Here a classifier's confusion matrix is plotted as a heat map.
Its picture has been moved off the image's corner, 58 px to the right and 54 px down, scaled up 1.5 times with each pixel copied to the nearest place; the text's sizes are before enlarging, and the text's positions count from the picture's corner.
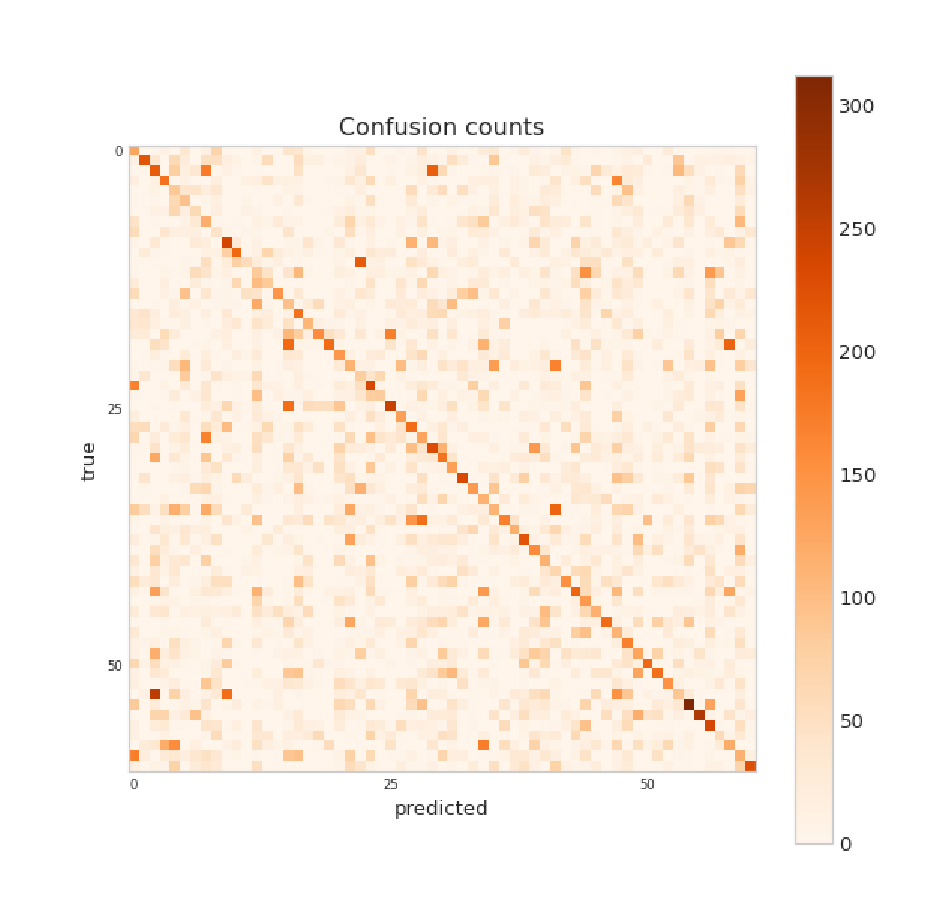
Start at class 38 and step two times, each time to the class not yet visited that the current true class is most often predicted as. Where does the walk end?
41
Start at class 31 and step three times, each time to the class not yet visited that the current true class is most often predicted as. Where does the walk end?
8
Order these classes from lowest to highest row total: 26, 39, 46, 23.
26, 39, 23, 46
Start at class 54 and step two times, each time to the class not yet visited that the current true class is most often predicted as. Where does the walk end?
44
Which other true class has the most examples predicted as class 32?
14
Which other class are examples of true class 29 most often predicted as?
39
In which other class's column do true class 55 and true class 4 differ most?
49
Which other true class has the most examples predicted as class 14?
45
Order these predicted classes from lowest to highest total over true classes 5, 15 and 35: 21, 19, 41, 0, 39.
19, 39, 0, 21, 41
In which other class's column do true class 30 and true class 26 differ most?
2
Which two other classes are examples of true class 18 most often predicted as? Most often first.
25, 15
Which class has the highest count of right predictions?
54
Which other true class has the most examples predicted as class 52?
21
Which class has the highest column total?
59
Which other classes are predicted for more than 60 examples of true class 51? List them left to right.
15, 16, 30, 31, 49
